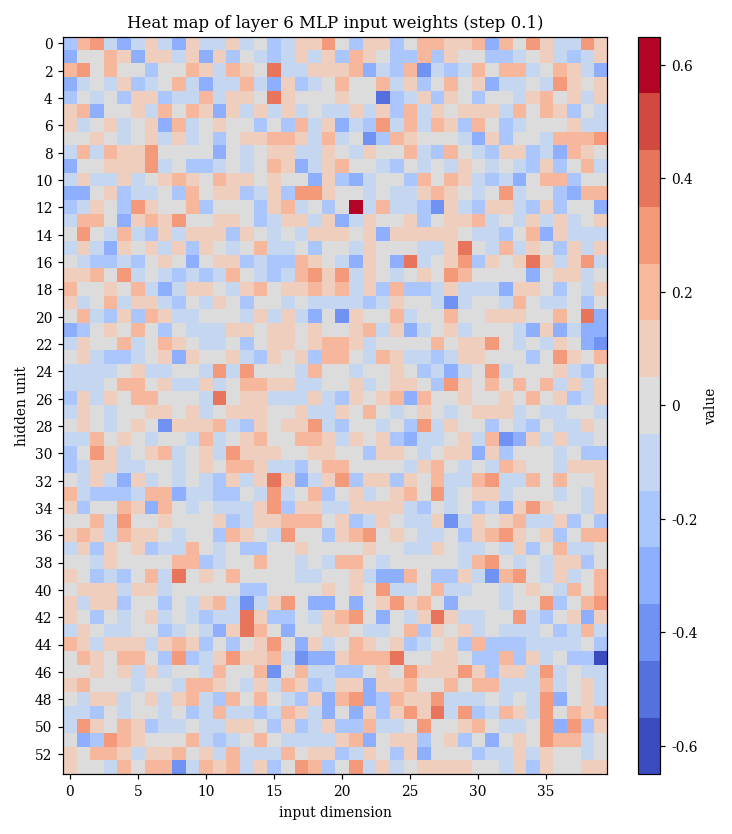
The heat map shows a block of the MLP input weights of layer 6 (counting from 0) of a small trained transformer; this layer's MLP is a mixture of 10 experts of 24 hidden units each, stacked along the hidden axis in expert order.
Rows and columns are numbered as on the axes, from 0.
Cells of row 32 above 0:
17
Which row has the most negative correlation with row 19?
3
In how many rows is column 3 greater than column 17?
23
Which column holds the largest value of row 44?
15
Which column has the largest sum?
35
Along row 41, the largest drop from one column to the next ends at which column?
36
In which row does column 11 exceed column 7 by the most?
28
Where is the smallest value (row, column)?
45, 39
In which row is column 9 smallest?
16
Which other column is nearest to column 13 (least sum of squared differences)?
14
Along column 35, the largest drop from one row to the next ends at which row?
42
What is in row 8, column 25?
0.2
